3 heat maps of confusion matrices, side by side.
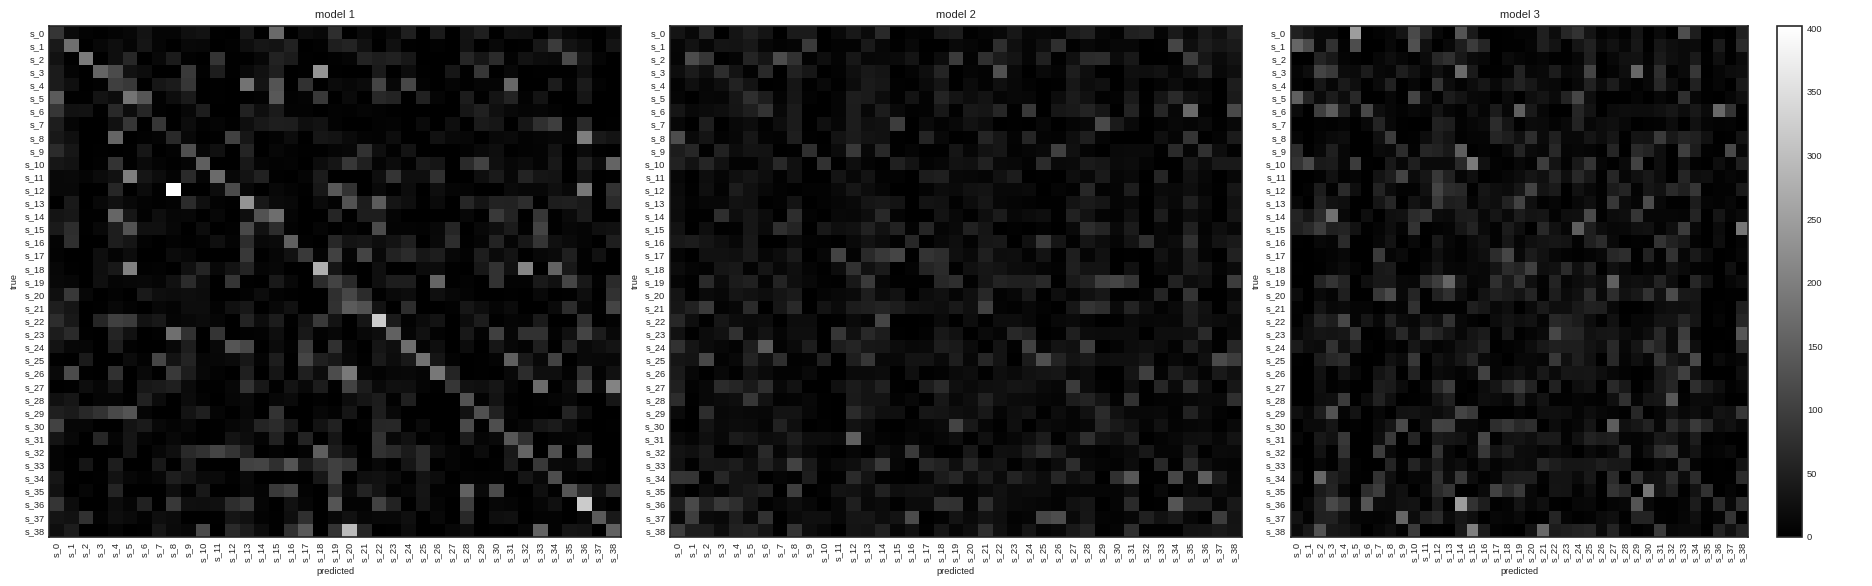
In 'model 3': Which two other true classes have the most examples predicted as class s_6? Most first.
s_36, s_35
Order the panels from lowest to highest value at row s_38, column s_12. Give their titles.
model 3, model 2, model 1
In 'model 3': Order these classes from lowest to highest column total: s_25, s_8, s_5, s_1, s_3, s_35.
s_35, s_1, s_5, s_8, s_25, s_3
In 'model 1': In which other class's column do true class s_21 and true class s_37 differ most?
s_20
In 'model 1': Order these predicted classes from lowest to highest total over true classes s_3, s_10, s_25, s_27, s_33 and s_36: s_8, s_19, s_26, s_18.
s_26, s_8, s_19, s_18
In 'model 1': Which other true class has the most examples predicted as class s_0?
s_5
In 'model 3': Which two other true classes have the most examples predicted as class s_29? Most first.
s_3, s_36
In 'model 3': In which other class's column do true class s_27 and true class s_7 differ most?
s_19
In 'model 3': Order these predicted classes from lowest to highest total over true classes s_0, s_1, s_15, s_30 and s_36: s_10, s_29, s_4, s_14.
s_4, s_29, s_10, s_14
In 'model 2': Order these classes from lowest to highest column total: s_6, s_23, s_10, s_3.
s_10, s_23, s_3, s_6
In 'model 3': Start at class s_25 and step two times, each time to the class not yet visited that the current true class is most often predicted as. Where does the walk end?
s_2
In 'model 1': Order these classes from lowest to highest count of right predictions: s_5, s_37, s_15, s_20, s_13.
s_15, s_20, s_37, s_5, s_13
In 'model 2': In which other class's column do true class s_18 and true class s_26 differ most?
s_32
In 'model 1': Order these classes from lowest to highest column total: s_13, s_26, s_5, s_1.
s_26, s_1, s_5, s_13
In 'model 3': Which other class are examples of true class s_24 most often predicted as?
s_33
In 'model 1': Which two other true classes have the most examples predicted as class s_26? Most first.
s_19, s_11
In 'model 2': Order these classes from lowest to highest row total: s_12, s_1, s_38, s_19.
s_12, s_1, s_38, s_19
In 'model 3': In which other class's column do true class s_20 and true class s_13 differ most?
s_32
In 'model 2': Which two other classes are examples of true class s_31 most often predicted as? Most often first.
s_12, s_28
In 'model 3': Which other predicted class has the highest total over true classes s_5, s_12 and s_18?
s_20
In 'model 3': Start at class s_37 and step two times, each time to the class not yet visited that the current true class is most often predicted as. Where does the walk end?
s_14
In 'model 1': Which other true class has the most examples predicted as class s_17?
s_38
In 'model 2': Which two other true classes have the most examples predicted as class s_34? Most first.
s_36, s_1
